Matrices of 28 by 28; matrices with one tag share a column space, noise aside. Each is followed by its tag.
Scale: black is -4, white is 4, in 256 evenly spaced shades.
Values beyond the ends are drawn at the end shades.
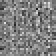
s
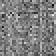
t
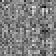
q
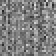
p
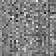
t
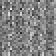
s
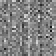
t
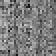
q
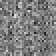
s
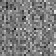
p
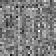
q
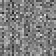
t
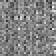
p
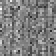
q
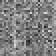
t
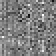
t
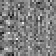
s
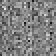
s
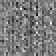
s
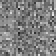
s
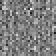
s
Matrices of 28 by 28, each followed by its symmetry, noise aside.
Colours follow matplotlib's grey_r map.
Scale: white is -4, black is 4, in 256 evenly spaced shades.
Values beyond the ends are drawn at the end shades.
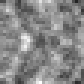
mirrored top to bottom.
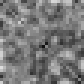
symmetric.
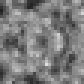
mirrored top to bottom.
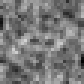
same after a half turn.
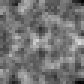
mirrored top to bottom.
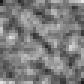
same after a half turn.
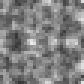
mirrored top to bottom.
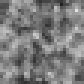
same after a half turn.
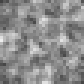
symmetric across the other diagonal.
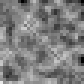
symmetric across the other diagonal.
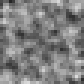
same after a half turn.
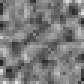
same after a half turn.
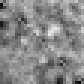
symmetric across the other diagonal.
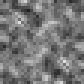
same after a half turn.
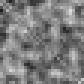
symmetric.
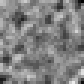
symmetric.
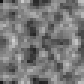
mirrored top to bottom.
